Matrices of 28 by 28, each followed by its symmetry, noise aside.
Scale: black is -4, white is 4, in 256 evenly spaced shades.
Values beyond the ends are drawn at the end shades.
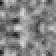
mirrored top to bottom.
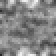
same after a half turn.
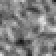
antisymmetric.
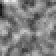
antisymmetric.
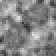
symmetric.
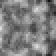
mirrored top to bottom.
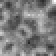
symmetric across the other diagonal.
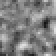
antisymmetric.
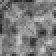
symmetric.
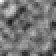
symmetric.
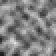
symmetric across the other diagonal.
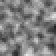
antisymmetric.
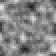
same after a half turn.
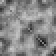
symmetric.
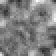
symmetric across the other diagonal.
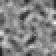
same after a half turn.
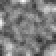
symmetric.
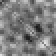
symmetric.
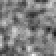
antisymmetric.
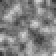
symmetric.
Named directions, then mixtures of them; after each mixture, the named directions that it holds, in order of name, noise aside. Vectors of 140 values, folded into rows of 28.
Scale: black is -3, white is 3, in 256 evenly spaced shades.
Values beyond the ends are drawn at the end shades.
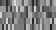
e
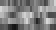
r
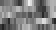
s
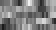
s.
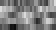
r.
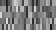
e.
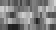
r.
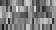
e, s.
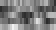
r.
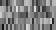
e, s.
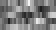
r, s.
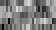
e, s.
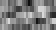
r, s.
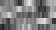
s.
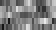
e, s.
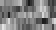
s.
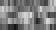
r.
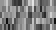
e, s.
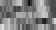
s.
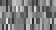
e.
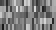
e, s.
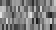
e, r.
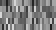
e.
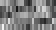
e, s.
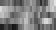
r, s.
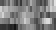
r, s.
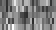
e, r.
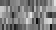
e, r.
